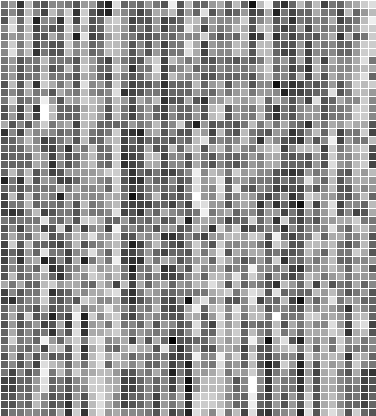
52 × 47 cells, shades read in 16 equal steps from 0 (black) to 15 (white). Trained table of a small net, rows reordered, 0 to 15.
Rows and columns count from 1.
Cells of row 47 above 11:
4
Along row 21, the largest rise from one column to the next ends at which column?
42
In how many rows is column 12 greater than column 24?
38
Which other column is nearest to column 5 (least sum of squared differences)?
19
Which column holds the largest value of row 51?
32
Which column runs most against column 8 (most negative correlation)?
31
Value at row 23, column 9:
4
